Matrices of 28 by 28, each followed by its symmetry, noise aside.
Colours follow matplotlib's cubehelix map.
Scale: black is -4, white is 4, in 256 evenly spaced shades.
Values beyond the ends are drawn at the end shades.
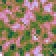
no symmetry.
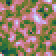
symmetric across the other diagonal.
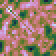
symmetric.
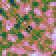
symmetric.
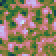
symmetric.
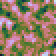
antisymmetric.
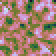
symmetric across the other diagonal.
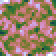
same after a half turn.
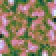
same after a half turn.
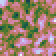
symmetric.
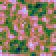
same after a half turn.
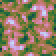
same after a half turn.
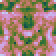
mirrored left to right.
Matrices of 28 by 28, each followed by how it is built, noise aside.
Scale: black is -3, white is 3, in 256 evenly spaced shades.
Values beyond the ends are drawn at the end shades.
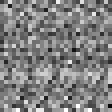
repeating columns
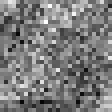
smooth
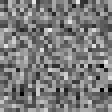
repeating columns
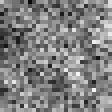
smooth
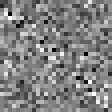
banded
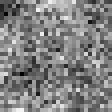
smooth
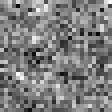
smooth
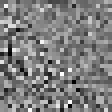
lower triangular
